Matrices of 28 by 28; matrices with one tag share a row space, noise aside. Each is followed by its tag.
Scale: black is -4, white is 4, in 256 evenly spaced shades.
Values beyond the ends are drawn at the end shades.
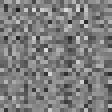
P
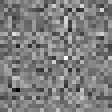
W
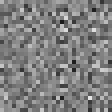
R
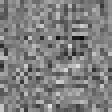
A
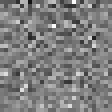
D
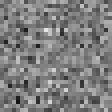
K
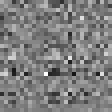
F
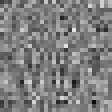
R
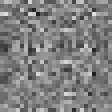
D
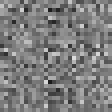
F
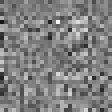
A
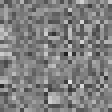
F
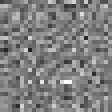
D
